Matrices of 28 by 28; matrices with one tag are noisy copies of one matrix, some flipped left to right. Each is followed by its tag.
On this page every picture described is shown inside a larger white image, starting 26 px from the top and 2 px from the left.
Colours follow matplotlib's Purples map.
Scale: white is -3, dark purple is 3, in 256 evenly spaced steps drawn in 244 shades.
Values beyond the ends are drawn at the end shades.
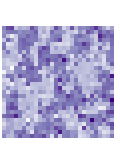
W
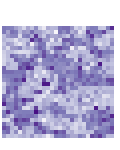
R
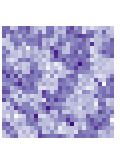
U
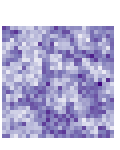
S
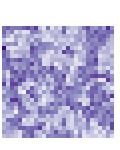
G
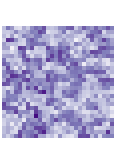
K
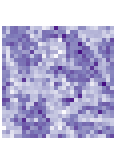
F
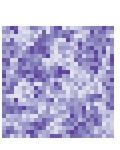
F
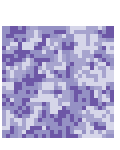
S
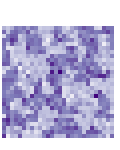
W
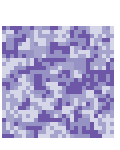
K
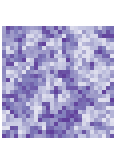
S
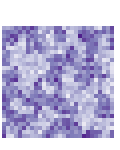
W
